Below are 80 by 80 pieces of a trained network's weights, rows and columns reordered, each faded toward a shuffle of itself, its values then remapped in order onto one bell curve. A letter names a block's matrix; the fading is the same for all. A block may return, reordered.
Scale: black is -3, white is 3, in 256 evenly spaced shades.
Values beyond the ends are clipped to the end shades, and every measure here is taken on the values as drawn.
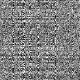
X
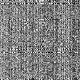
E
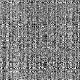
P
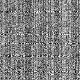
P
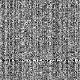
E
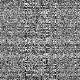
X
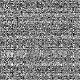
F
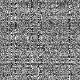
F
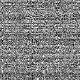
F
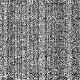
P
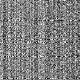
P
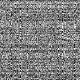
X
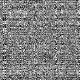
F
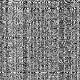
P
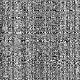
P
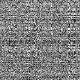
F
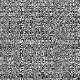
X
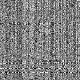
E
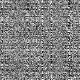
X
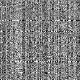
P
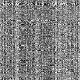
P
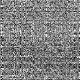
F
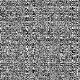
X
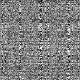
X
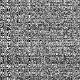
X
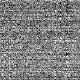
F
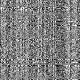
P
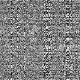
X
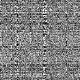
F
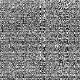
X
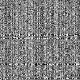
P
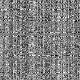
P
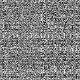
X
